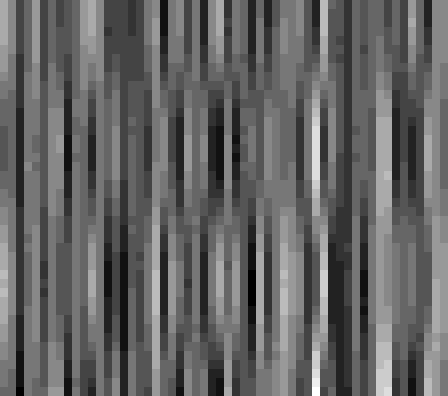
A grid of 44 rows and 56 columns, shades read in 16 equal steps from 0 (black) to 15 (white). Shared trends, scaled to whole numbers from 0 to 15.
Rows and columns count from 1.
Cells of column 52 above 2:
34
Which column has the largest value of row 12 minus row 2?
40
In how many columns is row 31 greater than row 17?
28
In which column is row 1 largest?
41
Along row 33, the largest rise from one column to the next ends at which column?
33
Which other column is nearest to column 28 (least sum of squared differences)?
12
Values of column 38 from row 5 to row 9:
7 7 7 6 6
